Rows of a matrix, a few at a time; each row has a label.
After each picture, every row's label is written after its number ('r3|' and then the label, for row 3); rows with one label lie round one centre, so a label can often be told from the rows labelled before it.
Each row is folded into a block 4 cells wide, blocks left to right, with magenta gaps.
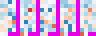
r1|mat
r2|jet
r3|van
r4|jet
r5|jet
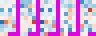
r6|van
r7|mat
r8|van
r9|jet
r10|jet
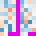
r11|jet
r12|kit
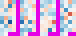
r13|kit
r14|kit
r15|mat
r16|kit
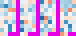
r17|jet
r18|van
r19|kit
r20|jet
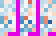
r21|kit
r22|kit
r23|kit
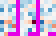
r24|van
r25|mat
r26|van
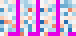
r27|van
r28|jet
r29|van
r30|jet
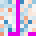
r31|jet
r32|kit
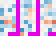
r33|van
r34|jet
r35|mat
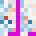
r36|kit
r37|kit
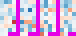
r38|mat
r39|van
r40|jet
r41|jet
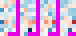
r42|van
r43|mat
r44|mat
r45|mat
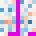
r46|van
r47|kit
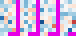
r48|kit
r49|jet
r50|van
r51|mat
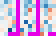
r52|mat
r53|jet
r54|jet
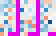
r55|jet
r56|van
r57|kit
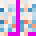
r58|van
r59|van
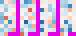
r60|kit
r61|jet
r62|van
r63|jet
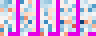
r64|jet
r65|kit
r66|jet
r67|van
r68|van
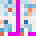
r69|jet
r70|jet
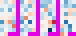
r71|van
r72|kit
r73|mat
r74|jet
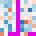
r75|jet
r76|van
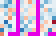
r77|jet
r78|kit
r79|mat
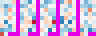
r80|jet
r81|mat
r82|mat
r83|kit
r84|jet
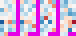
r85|van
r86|van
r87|kit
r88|mat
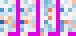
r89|van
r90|van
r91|jet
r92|van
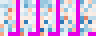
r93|jet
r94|jet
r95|jet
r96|kit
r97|kit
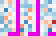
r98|kit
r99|jet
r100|mat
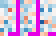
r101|jet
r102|kit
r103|van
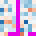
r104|van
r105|jet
